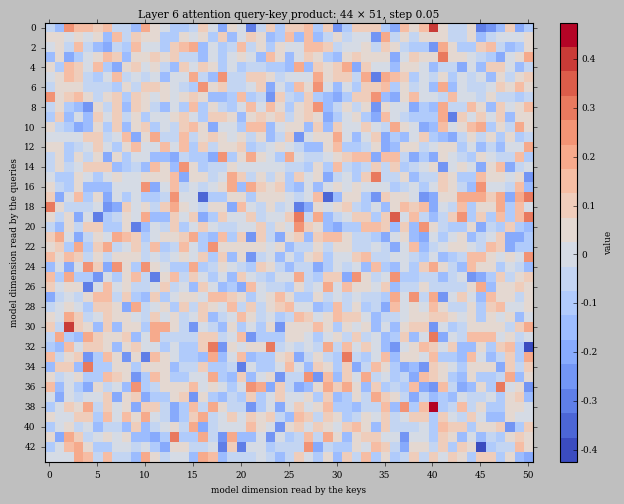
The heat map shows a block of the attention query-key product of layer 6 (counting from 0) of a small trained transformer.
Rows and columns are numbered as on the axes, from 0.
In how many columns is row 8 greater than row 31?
19
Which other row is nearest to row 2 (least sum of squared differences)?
40
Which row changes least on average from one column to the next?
29
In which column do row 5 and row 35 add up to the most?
33
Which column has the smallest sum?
36
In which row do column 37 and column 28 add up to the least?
42
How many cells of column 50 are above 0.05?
12
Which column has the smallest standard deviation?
22
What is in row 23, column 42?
-0.1
